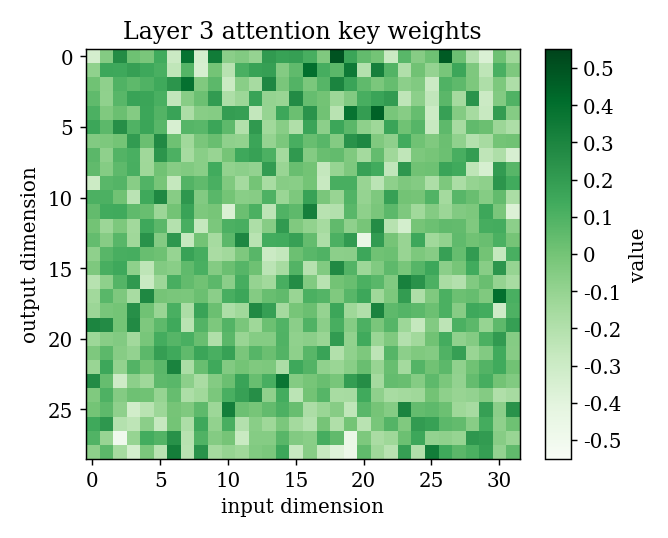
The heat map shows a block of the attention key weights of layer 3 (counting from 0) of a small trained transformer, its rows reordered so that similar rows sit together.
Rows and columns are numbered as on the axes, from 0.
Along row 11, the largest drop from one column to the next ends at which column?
17
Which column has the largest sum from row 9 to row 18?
2
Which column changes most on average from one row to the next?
20
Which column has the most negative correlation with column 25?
4
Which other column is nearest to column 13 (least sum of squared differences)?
27
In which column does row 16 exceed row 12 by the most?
23
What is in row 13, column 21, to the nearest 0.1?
0.2
